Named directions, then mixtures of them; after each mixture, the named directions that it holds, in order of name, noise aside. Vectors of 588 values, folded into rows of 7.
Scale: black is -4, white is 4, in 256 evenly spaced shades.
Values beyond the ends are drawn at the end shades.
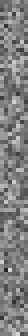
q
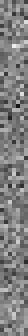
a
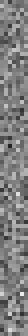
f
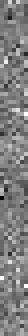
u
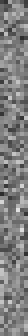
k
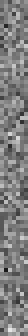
f, q.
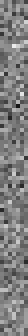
a.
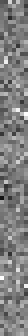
k, u.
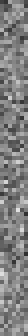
k.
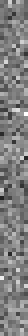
a, u.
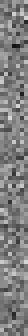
a.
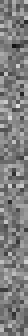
a.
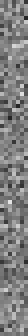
a.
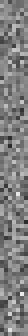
f.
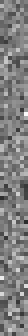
f, u.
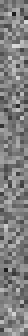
a, q.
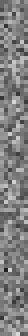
q.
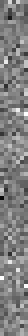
u.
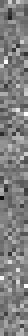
u.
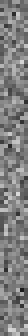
f, q.
